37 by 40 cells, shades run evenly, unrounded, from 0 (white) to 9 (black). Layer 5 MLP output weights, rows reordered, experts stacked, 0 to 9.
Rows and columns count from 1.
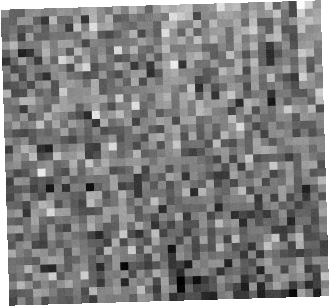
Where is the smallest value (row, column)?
1, 38
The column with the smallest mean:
40
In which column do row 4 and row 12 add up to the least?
21
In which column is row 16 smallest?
30
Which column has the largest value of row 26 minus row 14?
12
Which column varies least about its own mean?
16
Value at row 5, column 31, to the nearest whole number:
5
